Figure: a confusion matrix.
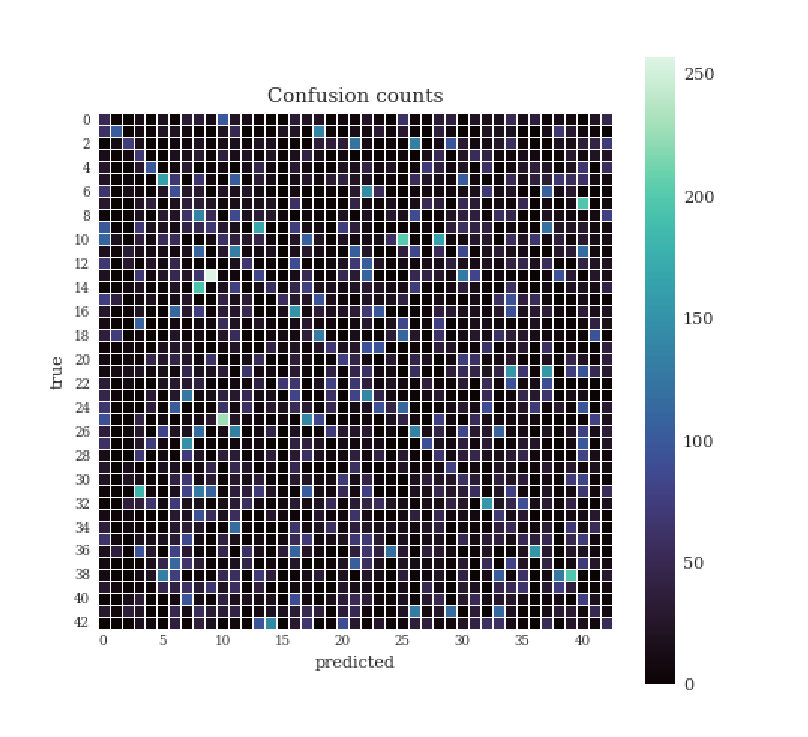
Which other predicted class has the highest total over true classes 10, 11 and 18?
25
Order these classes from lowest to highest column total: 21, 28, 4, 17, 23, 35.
4, 23, 35, 17, 28, 21
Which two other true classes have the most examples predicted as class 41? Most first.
18, 25
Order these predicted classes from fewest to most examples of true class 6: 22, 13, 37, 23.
13, 23, 37, 22
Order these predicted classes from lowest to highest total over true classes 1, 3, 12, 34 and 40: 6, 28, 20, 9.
9, 20, 6, 28
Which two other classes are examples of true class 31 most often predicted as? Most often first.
3, 8
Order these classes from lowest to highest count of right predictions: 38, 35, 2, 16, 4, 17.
17, 35, 2, 4, 38, 16
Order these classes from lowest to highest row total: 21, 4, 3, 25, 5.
3, 4, 25, 5, 21
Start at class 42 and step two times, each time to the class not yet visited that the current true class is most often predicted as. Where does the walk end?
8
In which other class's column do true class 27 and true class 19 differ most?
7
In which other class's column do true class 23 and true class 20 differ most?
22
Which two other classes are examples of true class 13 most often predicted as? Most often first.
9, 30
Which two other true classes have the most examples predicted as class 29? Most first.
41, 2
